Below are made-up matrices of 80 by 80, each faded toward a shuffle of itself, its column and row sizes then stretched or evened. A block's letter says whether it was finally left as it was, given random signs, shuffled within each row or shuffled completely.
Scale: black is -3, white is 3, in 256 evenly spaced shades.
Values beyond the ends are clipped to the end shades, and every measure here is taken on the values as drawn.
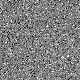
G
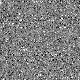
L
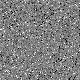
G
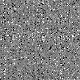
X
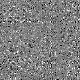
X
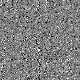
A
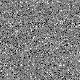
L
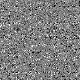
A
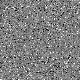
L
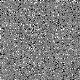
A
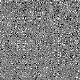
X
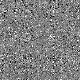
A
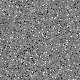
G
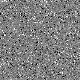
L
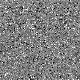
L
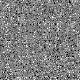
X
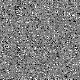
A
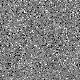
L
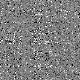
A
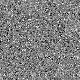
L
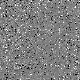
A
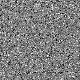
L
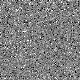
L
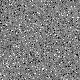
G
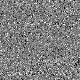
L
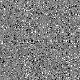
X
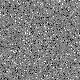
G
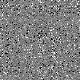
X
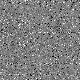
L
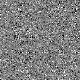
X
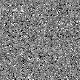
A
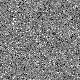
G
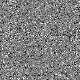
A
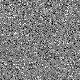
L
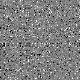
X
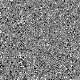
A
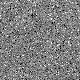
G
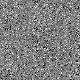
A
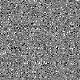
X
